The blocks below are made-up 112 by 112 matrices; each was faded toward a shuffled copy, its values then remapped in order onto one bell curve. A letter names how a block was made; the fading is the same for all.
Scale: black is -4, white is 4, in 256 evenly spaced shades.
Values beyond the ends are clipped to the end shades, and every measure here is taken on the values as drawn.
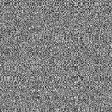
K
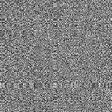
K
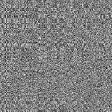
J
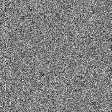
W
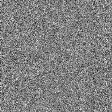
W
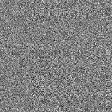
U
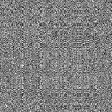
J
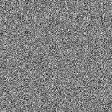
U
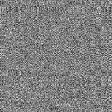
K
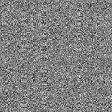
U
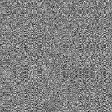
J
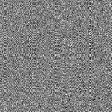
J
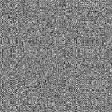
J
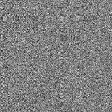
U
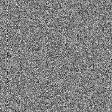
W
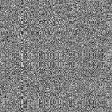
J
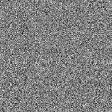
U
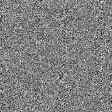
W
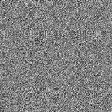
U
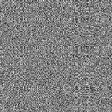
K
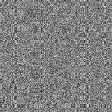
J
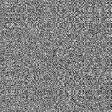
J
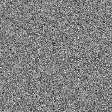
W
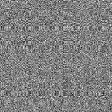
K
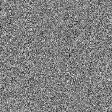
W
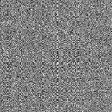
J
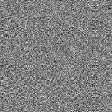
K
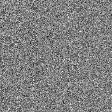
W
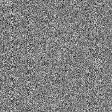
W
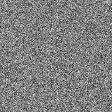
W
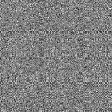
K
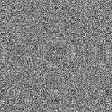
K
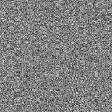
U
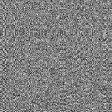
J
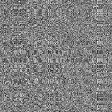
J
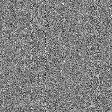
W
